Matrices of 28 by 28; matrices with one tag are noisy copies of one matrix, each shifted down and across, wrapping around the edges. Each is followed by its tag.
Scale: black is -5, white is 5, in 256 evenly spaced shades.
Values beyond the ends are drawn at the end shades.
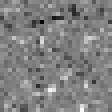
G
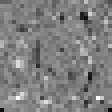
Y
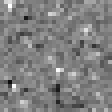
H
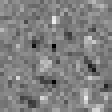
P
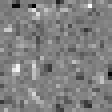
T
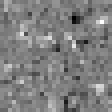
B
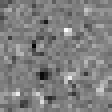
B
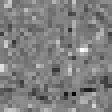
G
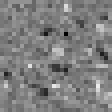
P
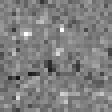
G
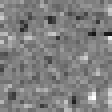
T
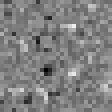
B
